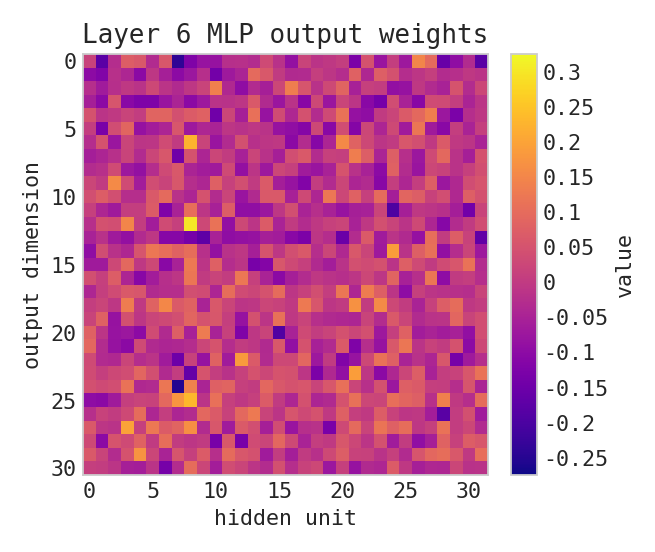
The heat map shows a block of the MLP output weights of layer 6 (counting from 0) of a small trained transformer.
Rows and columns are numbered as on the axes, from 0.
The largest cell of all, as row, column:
12, 8
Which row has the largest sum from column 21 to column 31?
25
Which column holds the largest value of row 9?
2
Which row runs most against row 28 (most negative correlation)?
16
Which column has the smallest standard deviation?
18
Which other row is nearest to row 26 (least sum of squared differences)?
17
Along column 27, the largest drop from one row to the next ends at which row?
5
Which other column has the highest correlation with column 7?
31
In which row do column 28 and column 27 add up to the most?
29
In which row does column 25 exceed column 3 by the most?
21
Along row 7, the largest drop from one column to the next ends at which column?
7
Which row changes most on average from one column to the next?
0
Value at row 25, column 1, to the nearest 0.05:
-0.1
